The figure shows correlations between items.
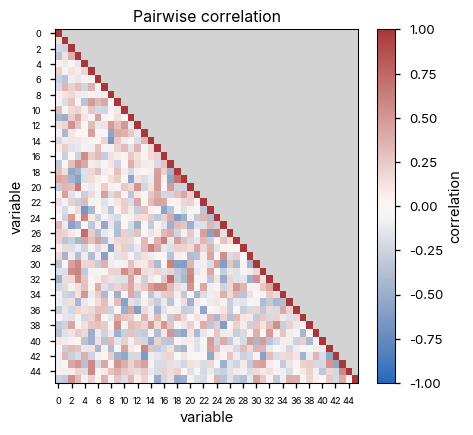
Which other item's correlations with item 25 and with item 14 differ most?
38
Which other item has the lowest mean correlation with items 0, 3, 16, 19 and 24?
23
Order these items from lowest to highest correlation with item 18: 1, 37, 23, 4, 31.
31, 4, 23, 1, 37
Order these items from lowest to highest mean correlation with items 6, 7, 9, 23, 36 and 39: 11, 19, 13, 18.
19, 18, 13, 11
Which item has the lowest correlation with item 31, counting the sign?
42
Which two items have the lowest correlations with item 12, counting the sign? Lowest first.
36, 25
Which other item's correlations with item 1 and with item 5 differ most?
13
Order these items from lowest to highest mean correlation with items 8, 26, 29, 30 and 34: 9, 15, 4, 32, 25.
9, 15, 25, 32, 4
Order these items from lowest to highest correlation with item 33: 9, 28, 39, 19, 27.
19, 39, 9, 28, 27
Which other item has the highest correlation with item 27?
16
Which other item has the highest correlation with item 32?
17
